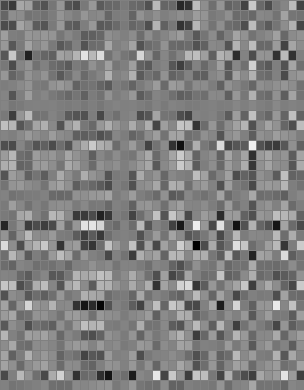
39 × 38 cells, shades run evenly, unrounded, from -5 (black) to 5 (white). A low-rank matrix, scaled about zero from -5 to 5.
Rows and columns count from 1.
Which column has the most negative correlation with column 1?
25
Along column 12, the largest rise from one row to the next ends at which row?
23
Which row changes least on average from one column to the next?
11
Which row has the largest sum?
29
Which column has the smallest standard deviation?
16
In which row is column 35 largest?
31
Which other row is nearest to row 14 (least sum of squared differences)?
9
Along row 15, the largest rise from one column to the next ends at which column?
32
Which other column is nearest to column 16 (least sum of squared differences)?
15
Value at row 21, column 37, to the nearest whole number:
-1
